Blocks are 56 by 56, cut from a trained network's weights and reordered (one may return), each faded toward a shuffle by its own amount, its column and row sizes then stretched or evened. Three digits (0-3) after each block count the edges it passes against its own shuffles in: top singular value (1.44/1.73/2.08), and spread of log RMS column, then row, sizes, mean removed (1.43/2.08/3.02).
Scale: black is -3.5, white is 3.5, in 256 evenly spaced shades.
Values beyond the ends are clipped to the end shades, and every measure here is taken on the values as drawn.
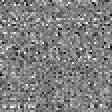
2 0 2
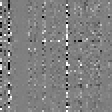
2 3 0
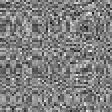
3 0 0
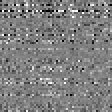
3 0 3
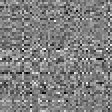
3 0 2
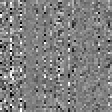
1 3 0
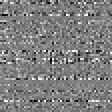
1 0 3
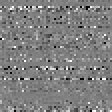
1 0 3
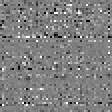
0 1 3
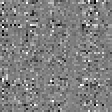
1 2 2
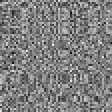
3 1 0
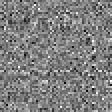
2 0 0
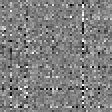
1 2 2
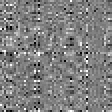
3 2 1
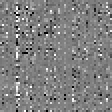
1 3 1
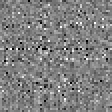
1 1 1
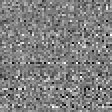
1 1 2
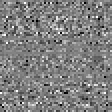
0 0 3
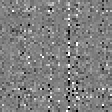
1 2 1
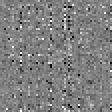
0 2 1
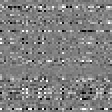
3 1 3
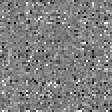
1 1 2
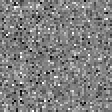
0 1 0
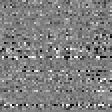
1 1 3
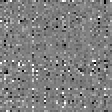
0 2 2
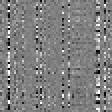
3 3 0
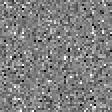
0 1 0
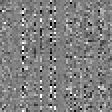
1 3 1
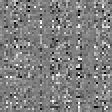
0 3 2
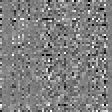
0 3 2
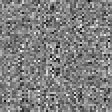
2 2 0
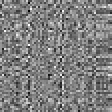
3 2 1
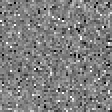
0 1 0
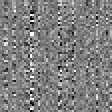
3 3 0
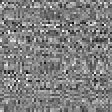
2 0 2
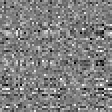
3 1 2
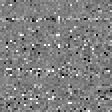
0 1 2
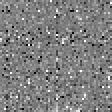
0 1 1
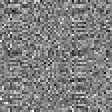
3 1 0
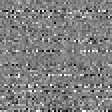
0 0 3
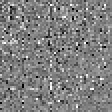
1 1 1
